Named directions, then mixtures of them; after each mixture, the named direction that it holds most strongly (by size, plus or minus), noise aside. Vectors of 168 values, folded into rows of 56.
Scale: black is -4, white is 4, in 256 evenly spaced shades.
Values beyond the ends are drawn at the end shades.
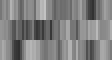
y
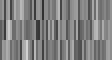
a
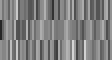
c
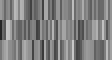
a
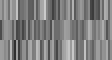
c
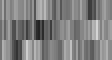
y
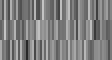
a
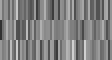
c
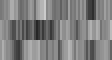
y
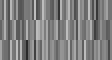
a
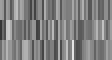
a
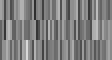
a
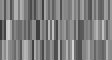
a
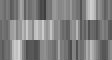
y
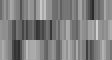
y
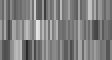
a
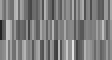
c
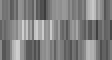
y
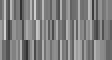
a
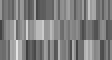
y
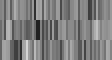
a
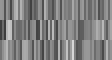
a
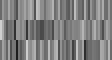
c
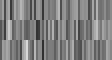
a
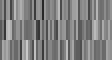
a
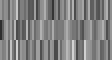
c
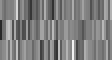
c
